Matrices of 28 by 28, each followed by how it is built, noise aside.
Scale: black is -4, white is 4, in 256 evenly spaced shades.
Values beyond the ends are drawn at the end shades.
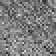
Toeplitz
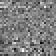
low rank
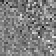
upper triangular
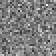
noise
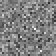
noise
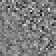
upper triangular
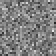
noise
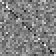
diagonal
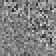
upper triangular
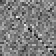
diagonal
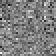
low rank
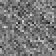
Toeplitz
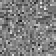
noise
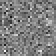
low rank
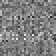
low rank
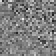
upper triangular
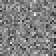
low rank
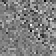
upper triangular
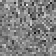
upper triangular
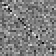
diagonal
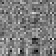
low rank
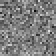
noise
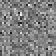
low rank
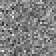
noise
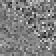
upper triangular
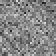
Toeplitz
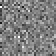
low rank
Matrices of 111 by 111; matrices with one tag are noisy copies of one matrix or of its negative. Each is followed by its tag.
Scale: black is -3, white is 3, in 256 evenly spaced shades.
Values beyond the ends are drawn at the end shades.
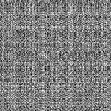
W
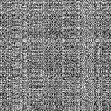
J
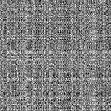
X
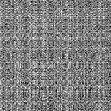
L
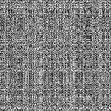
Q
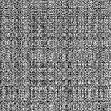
L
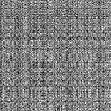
L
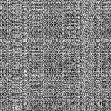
J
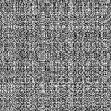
W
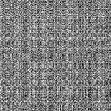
L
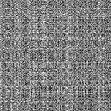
L
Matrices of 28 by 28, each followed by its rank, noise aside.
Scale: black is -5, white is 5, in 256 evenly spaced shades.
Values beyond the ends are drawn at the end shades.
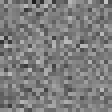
seven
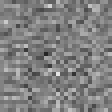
five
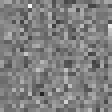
seven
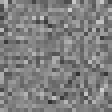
seven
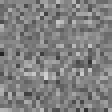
seven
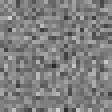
eight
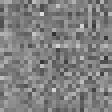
eight
